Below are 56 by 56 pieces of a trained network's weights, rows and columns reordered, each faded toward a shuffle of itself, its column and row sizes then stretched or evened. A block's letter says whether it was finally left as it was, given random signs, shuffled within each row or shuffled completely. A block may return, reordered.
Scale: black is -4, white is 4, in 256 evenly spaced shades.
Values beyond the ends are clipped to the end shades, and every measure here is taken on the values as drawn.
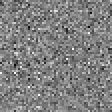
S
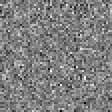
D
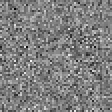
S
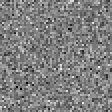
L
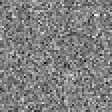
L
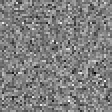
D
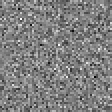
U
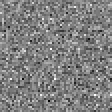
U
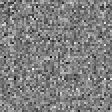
D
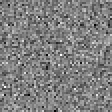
U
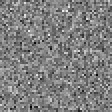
L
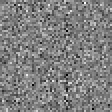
D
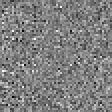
S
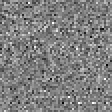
U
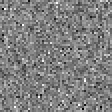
L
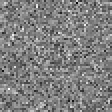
L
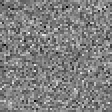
U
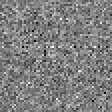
U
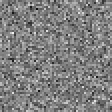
L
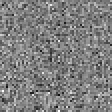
D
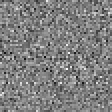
U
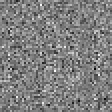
D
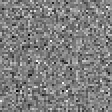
S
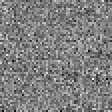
U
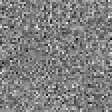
D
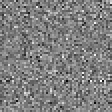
D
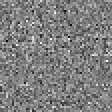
S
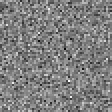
L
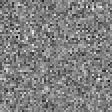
S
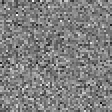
S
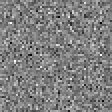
D
